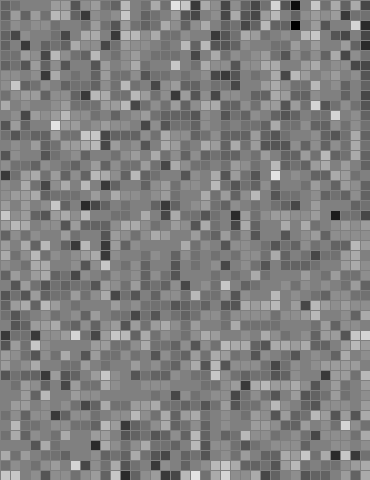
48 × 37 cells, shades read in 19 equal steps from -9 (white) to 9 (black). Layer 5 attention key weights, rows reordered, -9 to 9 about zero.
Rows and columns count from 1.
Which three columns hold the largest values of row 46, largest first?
34, 36, 17
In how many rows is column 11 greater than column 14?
25
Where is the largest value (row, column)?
3, 30
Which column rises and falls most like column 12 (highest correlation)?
37
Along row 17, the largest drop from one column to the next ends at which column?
18
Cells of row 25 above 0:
14
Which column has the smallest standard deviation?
15
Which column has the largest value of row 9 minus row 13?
6
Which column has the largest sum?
24
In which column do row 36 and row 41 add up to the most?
9
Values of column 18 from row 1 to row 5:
-7 -2 -1 1 0
